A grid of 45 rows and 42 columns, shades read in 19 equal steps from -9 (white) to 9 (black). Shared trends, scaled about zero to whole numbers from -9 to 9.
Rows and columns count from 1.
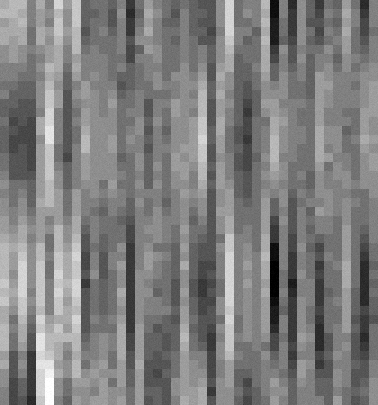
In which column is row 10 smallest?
6
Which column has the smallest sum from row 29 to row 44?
5
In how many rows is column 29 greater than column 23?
26
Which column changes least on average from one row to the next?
29
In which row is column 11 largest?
2
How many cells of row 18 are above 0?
17
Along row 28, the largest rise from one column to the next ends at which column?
31
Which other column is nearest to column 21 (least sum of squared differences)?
16
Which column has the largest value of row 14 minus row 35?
3
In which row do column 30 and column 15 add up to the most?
39
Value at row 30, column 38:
0
